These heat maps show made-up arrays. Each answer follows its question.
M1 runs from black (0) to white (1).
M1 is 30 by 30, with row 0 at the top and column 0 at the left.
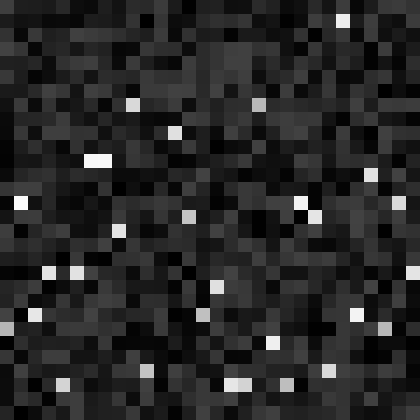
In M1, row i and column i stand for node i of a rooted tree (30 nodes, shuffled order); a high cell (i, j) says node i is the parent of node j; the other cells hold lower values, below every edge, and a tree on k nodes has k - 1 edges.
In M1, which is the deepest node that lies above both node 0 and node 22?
23
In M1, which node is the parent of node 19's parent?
1
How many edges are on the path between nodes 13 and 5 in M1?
7
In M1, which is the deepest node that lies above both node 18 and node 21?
7
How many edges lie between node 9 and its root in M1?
2
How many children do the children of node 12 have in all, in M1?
2
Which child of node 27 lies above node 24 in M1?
20
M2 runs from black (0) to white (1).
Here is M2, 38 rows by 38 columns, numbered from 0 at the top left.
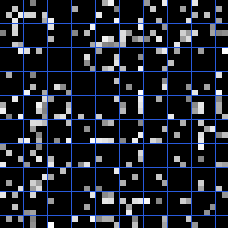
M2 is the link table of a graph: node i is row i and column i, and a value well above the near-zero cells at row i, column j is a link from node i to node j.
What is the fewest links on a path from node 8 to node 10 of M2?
3
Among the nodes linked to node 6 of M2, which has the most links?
node 23
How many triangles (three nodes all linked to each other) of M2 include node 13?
0
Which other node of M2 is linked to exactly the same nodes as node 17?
node 18
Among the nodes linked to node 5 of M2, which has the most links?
node 36
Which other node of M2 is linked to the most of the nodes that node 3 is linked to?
node 16
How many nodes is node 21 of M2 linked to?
5
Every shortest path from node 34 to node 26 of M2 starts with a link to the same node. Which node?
node 2
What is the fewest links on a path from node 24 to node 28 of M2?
5
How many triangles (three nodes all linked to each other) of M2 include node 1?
1
